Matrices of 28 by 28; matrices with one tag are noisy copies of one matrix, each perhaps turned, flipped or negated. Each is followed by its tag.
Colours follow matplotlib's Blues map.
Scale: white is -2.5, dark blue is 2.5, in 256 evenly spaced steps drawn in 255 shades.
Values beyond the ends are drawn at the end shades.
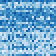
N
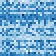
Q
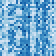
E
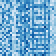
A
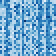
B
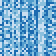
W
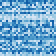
Q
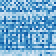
A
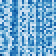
W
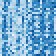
N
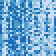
N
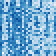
N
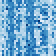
E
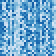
Q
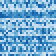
W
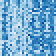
N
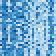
N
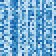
W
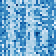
E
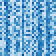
B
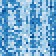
E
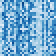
Q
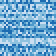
W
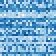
W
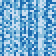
W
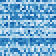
W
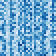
B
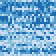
N
